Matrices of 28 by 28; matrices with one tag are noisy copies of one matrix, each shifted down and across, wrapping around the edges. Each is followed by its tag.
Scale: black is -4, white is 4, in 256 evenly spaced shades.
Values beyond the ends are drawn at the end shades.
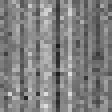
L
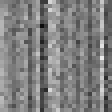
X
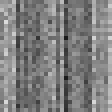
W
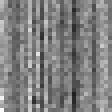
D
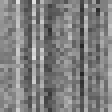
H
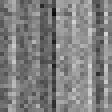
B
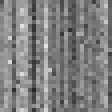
L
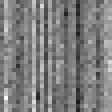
D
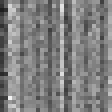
X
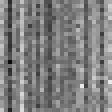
L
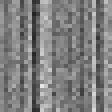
X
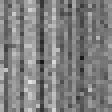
L
